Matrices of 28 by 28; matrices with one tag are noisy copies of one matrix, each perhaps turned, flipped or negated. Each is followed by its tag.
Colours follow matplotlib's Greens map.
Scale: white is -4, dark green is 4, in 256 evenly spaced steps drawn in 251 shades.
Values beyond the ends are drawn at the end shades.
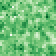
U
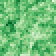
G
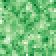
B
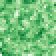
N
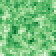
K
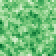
N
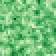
U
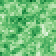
G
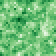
G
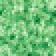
U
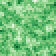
B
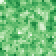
K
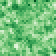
B
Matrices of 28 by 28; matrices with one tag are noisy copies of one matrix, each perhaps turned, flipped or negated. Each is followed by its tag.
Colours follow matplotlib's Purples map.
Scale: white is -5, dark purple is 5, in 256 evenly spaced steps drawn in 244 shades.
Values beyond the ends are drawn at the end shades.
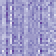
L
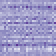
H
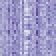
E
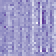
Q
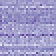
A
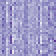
L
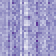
E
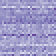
A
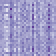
H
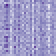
H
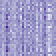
H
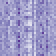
E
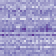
E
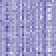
H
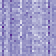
A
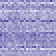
A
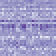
E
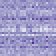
E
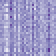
H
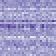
E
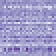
H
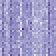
A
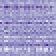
H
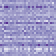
H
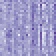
Q
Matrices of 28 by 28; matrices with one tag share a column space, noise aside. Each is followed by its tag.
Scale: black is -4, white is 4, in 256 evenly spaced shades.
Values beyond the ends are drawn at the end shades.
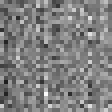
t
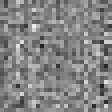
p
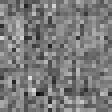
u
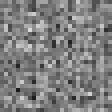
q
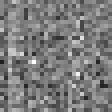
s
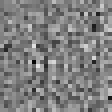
q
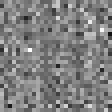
t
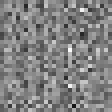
t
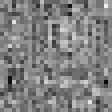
u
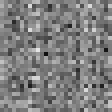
s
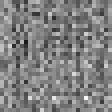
q
